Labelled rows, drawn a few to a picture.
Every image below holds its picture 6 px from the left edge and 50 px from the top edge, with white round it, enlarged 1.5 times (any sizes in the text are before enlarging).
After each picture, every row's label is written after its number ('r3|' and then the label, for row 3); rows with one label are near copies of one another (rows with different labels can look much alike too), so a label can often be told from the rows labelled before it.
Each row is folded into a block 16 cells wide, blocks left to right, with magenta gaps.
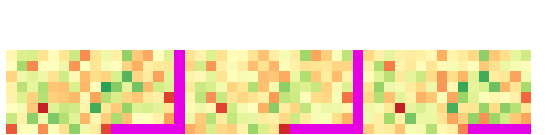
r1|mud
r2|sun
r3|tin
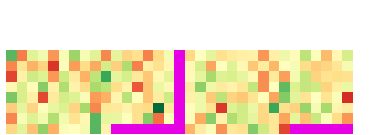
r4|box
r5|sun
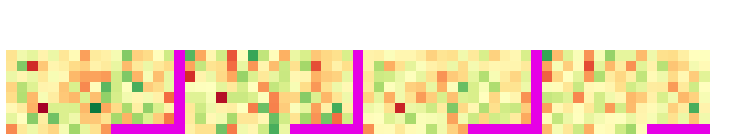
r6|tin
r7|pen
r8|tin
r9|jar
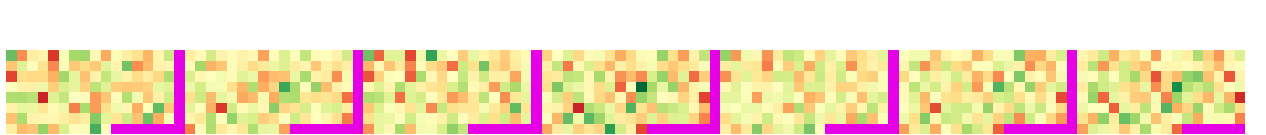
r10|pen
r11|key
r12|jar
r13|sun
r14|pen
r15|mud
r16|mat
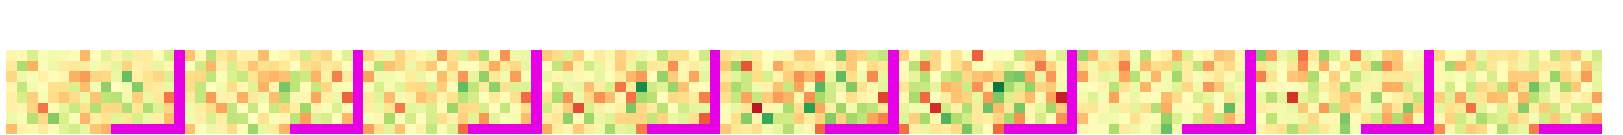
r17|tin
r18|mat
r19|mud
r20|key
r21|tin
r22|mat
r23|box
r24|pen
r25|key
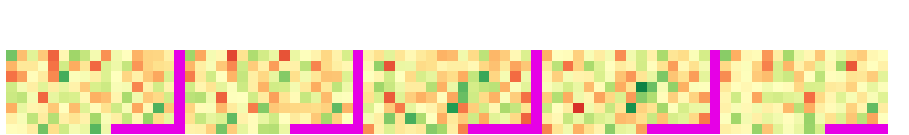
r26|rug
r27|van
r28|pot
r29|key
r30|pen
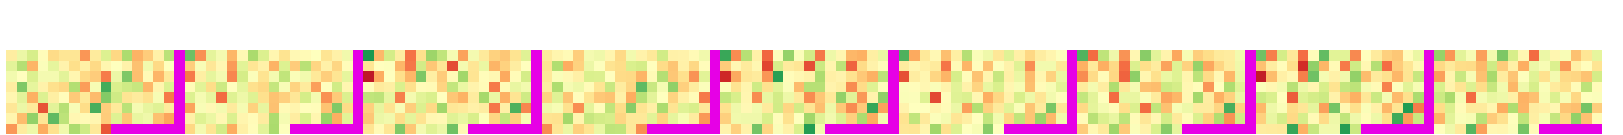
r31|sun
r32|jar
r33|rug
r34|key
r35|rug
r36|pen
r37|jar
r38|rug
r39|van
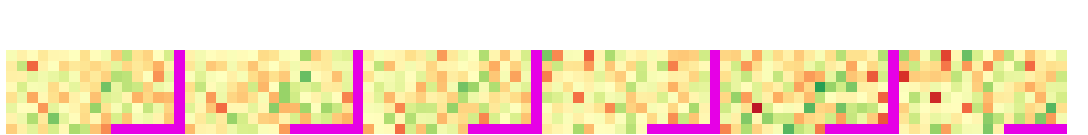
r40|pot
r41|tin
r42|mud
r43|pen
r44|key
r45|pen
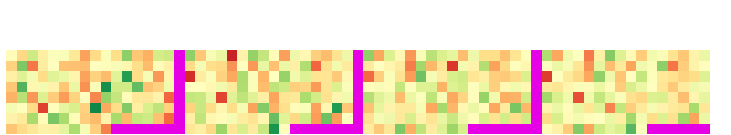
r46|tin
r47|pen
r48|rug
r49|pen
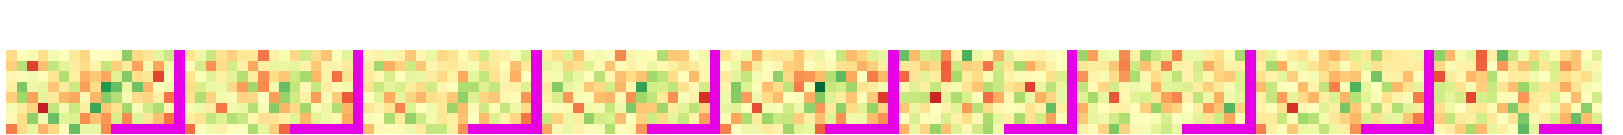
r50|key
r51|mat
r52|pot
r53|mat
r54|mat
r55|jar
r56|van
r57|tin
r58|pen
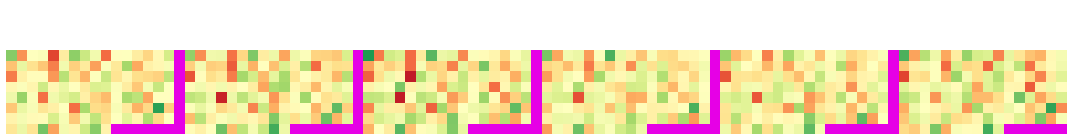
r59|van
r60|pen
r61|jar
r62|jar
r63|pen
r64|rug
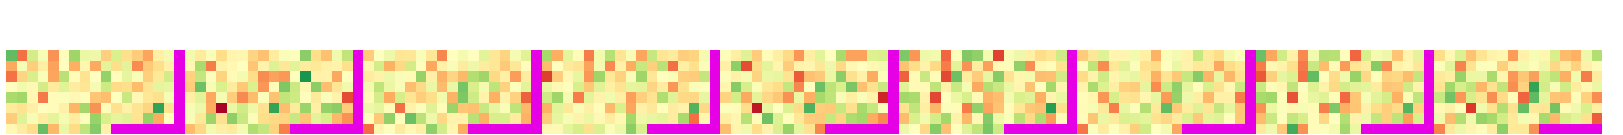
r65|box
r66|tin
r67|mat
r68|box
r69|tin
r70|van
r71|mat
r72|van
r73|mat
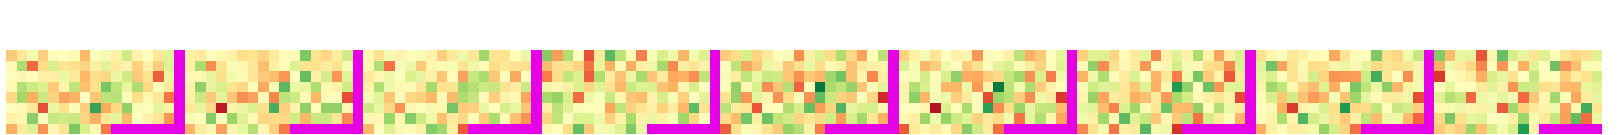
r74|key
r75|tin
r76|pot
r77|van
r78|mat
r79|mat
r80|mud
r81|tin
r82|pen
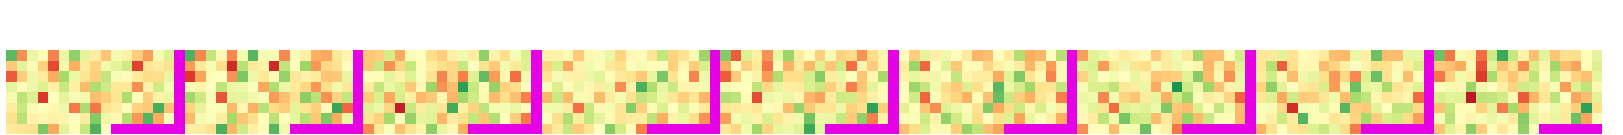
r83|pen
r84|rug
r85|key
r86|key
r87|box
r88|pot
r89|mud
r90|tin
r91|jar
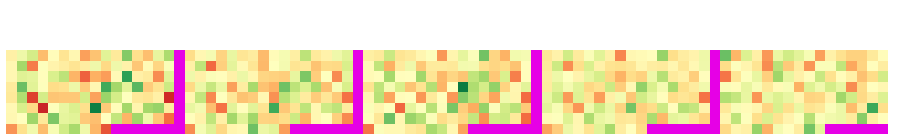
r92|tin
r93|key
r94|mat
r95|tin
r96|rug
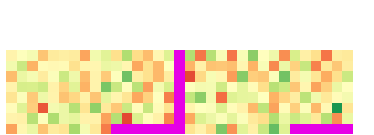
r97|mud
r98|box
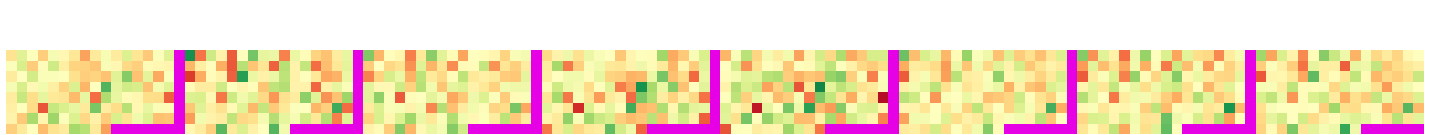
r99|sun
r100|rug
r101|van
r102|key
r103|mat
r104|box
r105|box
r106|rug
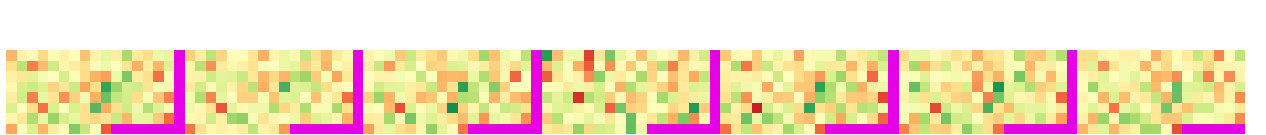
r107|key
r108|mat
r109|key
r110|pen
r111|key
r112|sun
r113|sun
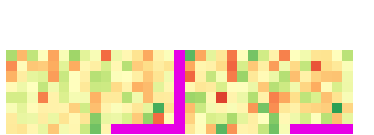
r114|box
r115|van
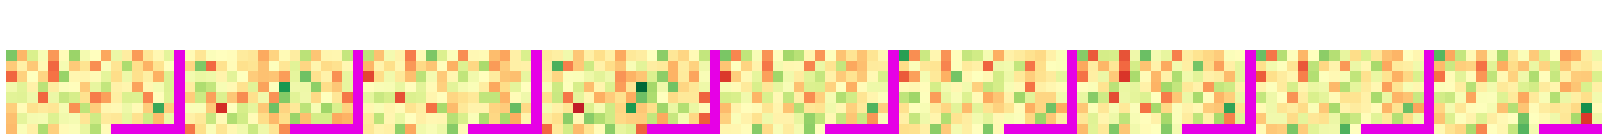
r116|jar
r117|tin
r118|pen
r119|key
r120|rug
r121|rug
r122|jar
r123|rug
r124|box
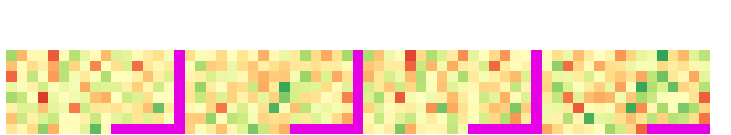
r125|van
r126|sun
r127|van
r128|tin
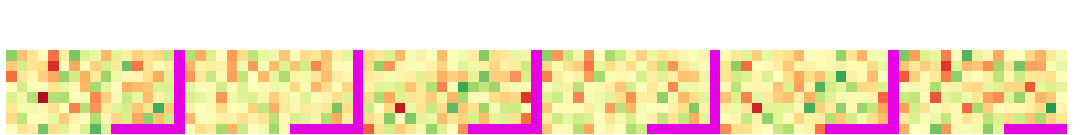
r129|pen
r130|box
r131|key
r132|jar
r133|tin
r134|jar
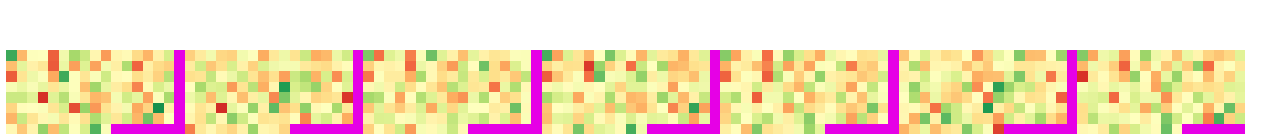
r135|pen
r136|mat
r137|jar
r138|rug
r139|van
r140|sun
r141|pen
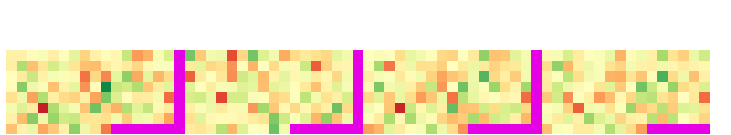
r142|sun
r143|pen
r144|tin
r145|tin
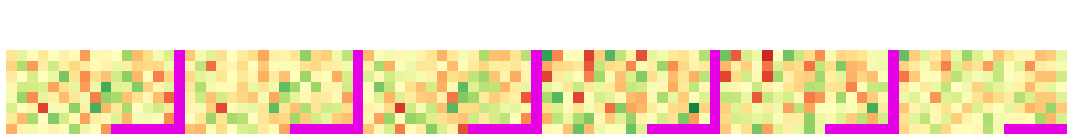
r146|mat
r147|tin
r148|sun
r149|van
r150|jar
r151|rug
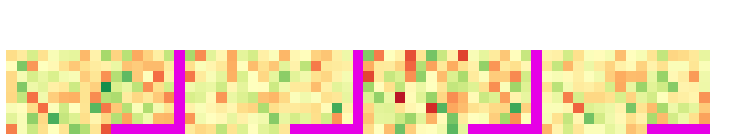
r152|pot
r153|box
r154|van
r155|tin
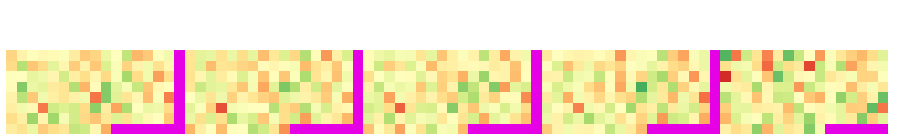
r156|sun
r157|mud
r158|mud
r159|mat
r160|rug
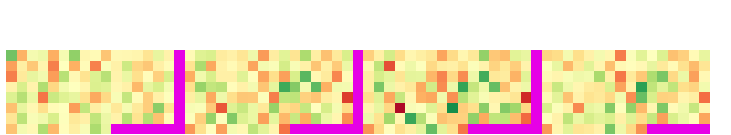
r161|jar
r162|mud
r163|tin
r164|mat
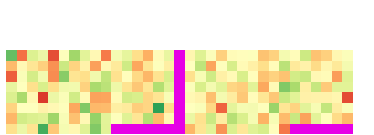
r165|van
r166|mud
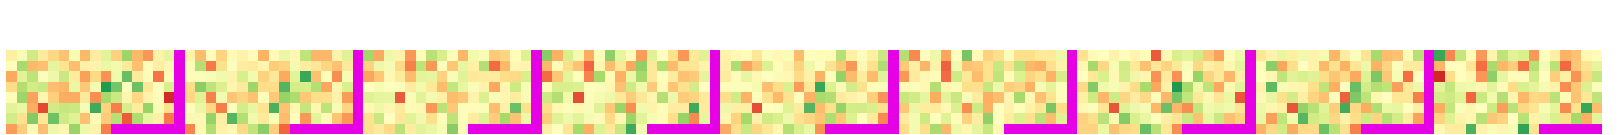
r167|mud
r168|pot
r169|pen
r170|box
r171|key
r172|jar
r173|sun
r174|sun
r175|rug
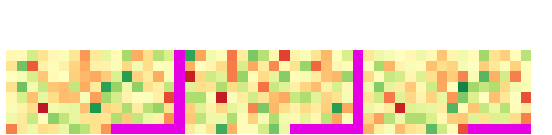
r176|tin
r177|van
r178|sun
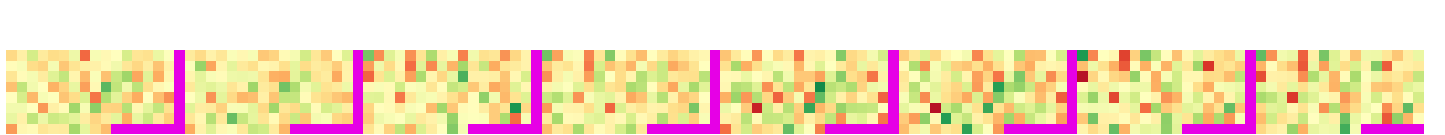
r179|mat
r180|pot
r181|box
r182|jar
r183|key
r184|sun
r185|pen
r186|pen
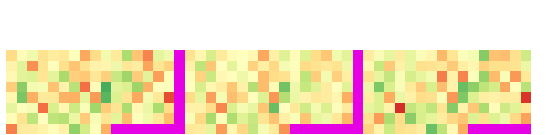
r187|mat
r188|sun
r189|sun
